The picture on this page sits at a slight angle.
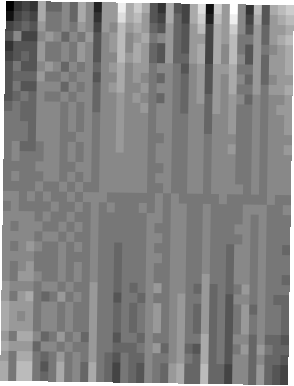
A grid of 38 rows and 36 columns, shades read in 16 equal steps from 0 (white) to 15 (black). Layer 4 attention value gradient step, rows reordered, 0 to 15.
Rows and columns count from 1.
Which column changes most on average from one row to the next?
20
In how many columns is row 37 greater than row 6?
20
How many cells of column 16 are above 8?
1
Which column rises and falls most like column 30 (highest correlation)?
8
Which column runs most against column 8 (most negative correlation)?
6
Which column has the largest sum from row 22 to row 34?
29
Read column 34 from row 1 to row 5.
5 6 6 6 7
